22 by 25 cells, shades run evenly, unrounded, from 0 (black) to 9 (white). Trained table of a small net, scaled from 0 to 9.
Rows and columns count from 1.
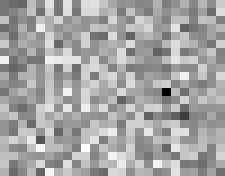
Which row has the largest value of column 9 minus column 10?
8
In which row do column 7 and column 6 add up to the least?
21
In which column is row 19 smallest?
19
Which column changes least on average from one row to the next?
16
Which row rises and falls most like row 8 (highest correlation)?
22
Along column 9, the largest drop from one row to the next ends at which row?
9
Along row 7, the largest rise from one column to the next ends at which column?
20
